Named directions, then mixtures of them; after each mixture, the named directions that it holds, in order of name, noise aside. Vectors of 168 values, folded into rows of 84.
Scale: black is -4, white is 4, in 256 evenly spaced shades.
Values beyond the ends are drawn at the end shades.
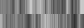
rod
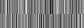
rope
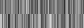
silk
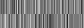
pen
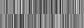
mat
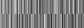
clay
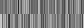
pen, silk.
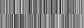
mat.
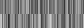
silk.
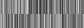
clay, mat, silk.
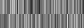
clay, pen, rod.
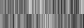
mat, pen, rod.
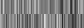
clay, rod.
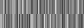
clay, silk.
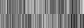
rod, rope.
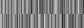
clay, silk.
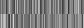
mat, pen, silk.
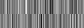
rope.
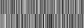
clay, pen.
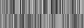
mat, rod.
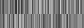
clay, mat, pen.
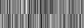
mat, rope, silk.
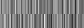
clay, pen.
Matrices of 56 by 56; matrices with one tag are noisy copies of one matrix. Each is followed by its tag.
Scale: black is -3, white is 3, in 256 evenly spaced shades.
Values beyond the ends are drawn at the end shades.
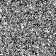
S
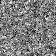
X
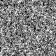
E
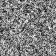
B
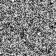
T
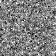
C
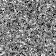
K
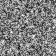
B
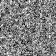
X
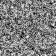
T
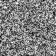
C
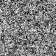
S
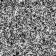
E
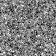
K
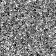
X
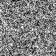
S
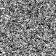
K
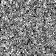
X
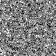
K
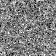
K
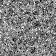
S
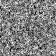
C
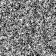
X
